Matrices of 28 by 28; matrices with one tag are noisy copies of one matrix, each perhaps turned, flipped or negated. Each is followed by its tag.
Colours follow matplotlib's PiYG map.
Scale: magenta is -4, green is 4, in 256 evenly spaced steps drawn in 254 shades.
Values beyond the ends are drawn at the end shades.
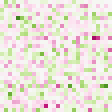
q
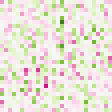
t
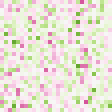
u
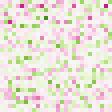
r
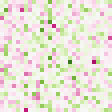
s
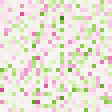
t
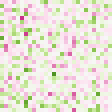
q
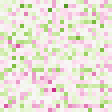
r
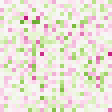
t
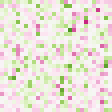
s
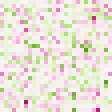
q
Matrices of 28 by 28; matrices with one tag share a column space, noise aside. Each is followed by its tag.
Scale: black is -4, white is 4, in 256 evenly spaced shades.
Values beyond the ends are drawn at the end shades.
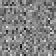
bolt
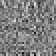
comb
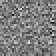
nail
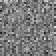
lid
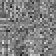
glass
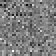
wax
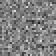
bolt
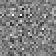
nail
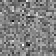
wax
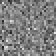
bolt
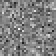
glass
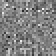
glass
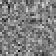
comb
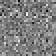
wax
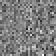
bolt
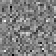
comb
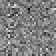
nail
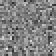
bolt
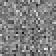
bolt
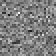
nail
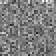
lid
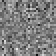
glass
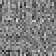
comb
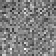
glass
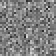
glass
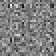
wax
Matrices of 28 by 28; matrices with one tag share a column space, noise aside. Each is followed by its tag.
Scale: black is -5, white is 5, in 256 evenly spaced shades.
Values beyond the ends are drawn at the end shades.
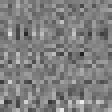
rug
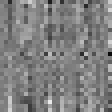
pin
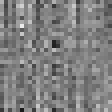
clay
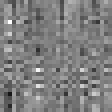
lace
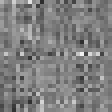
pin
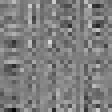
clay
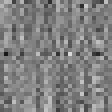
pin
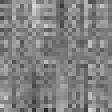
clay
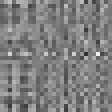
pin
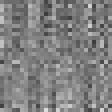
clay
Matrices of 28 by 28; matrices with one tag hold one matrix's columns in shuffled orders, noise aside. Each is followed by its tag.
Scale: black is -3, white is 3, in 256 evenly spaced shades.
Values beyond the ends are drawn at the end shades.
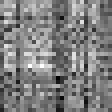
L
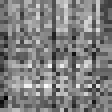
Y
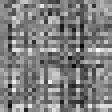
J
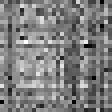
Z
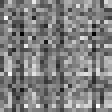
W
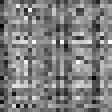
Z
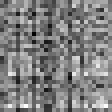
W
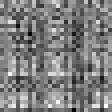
W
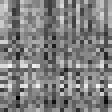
Y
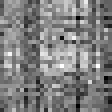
L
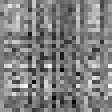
Y
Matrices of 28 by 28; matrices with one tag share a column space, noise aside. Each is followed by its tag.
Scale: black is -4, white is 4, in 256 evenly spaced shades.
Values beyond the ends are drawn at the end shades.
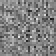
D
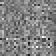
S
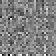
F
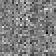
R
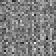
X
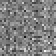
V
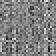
X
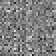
V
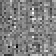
F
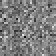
D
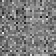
F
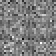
X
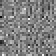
F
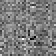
S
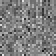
F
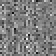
X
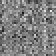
D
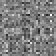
X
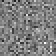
X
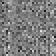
V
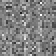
X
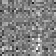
V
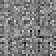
S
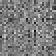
D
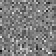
V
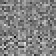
S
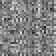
R
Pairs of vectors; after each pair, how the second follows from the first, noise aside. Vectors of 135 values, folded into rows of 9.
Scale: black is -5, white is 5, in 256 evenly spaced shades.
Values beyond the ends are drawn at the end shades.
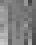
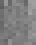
reversed, shrunk.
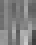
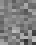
sign-scrambled.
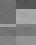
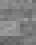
reversed, shrunk.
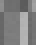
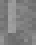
reversed, shrunk.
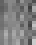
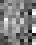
wrapped around, scaled up.
